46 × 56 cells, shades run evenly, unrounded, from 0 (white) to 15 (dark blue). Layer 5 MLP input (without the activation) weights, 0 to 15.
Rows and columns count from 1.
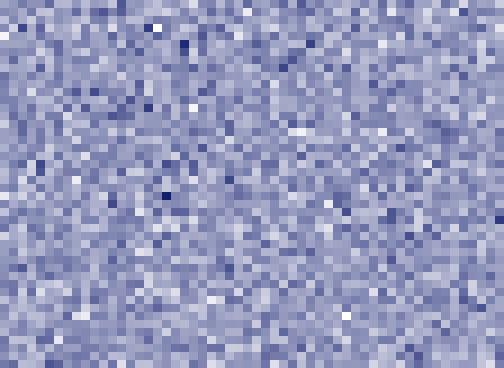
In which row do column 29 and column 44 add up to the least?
44
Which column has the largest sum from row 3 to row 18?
21
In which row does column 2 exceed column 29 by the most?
34
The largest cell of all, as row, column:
25, 19
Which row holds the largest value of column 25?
4
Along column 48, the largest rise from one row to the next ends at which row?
22
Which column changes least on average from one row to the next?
53
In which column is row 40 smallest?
39
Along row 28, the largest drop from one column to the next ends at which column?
47
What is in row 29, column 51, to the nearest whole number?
3
